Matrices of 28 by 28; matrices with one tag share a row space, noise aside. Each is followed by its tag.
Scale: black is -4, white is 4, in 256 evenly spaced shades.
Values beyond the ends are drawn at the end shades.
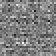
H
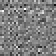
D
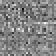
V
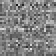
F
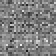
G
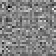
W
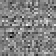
G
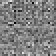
G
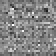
G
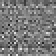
D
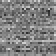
H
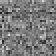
W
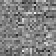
F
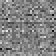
W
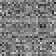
W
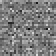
G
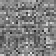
F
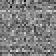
H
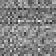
D
